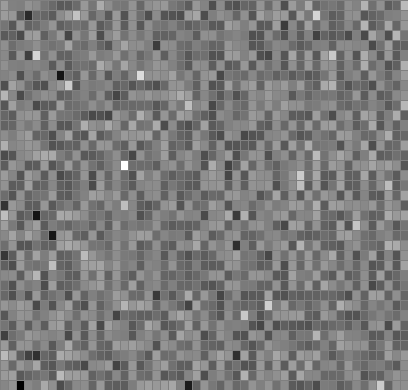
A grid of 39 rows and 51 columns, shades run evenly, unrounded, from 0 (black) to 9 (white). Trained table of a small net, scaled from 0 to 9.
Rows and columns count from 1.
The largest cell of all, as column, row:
16, 17
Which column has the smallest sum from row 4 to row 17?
27
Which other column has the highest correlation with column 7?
32
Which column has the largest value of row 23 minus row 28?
45
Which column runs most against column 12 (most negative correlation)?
33
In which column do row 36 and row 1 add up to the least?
30
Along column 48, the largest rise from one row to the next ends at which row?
39
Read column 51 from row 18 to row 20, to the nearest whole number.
5 4 6
